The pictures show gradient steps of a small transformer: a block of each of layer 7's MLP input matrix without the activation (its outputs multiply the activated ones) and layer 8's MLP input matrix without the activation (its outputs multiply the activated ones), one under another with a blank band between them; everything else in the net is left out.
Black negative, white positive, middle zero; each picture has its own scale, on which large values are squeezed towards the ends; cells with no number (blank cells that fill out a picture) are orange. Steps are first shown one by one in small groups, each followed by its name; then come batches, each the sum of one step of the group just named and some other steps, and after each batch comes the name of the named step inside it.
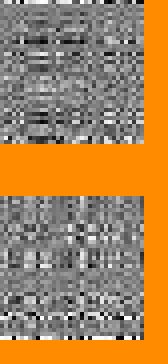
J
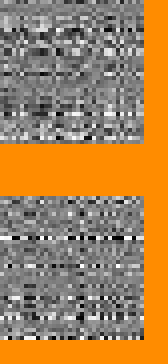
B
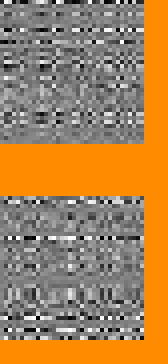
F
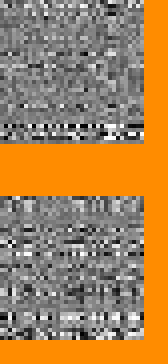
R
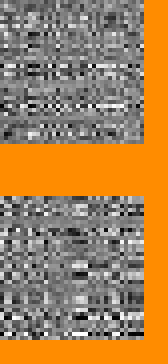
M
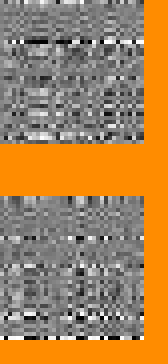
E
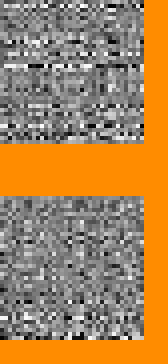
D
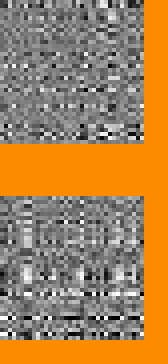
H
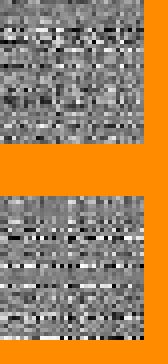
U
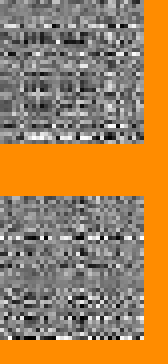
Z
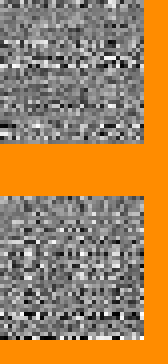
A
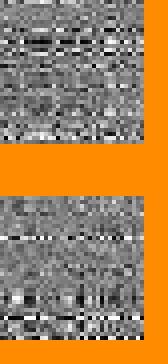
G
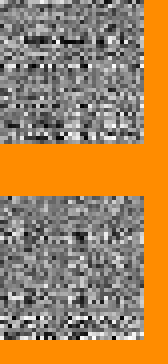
J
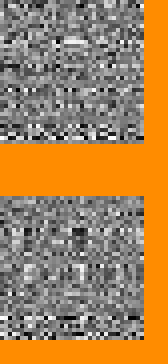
H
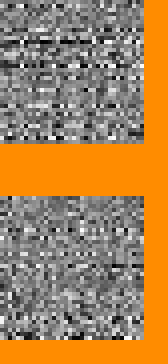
D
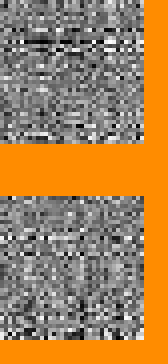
H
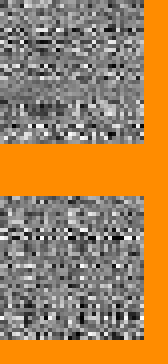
B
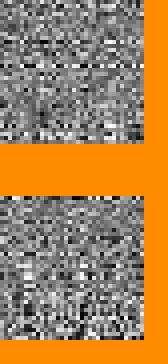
F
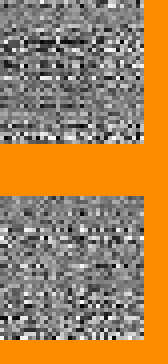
Z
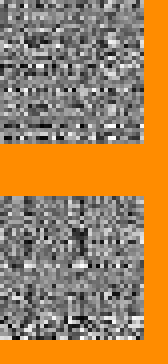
Z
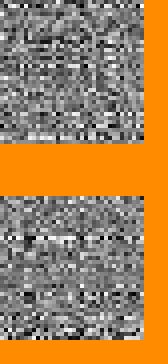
F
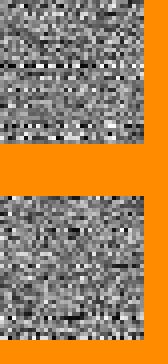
M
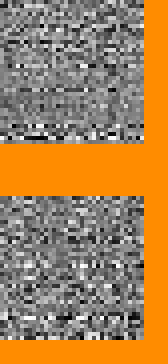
U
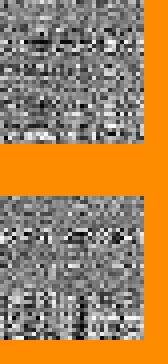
G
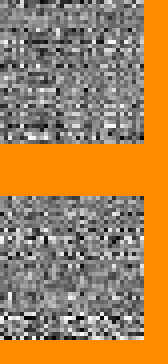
M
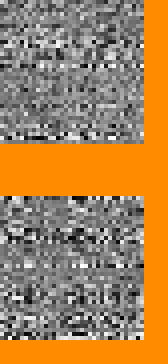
U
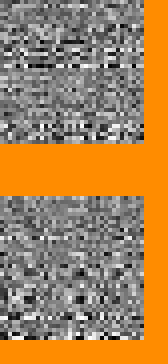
D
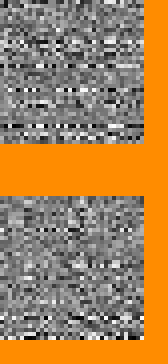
E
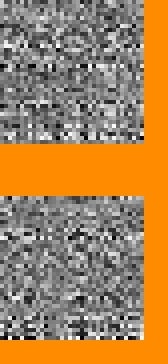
G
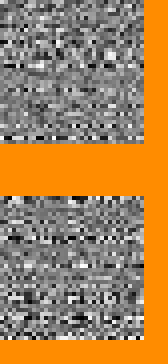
U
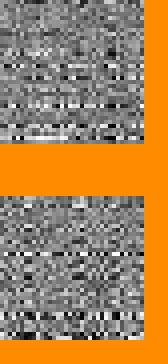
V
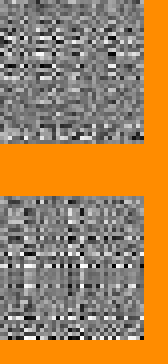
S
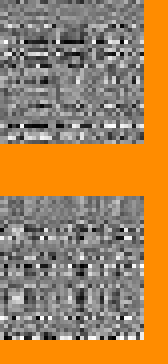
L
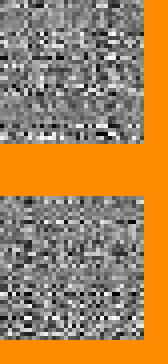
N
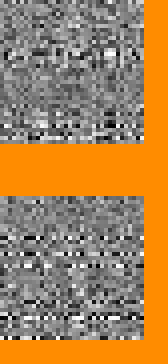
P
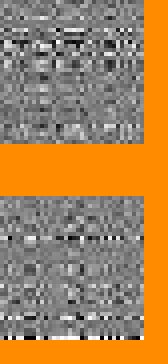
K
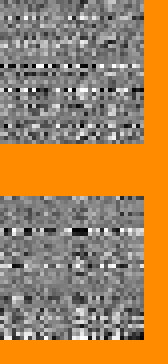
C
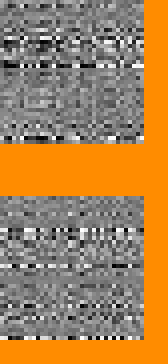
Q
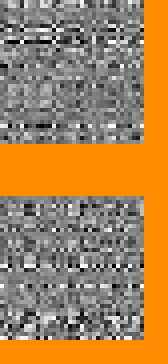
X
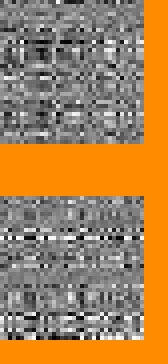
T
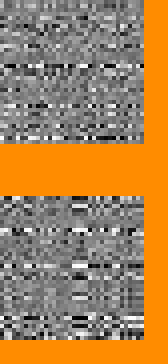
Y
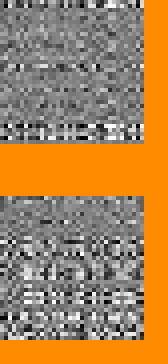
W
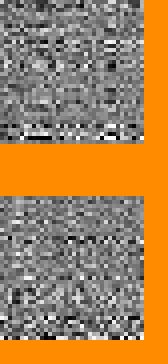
K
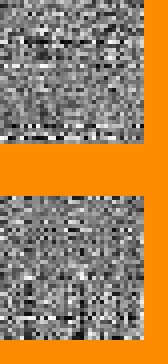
N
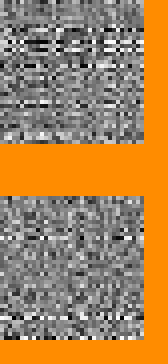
L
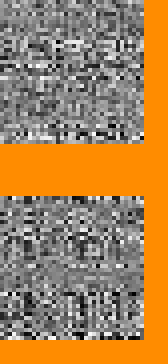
N
